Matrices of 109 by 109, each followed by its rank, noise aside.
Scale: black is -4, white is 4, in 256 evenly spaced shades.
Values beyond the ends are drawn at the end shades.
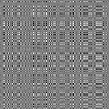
one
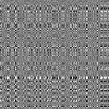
two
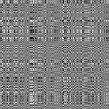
two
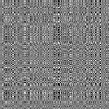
three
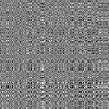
three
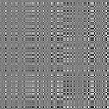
one
